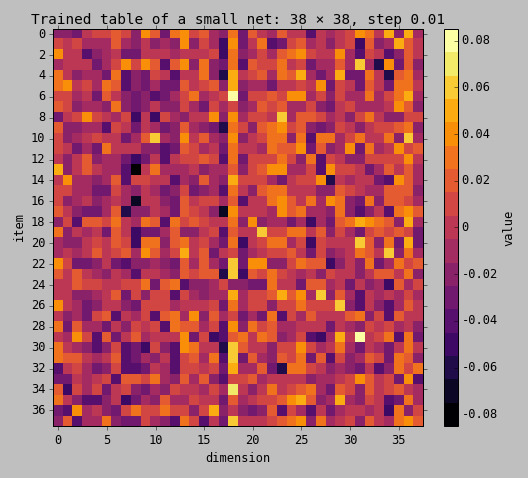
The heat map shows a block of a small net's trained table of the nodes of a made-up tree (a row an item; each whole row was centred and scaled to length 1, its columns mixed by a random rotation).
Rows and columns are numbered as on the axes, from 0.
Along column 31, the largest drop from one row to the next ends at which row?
30
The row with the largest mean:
10
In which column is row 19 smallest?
8
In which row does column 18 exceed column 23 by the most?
32
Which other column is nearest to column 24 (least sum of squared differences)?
25
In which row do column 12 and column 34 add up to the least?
4
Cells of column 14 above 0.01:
6
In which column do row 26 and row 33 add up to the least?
17
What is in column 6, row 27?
-0.04
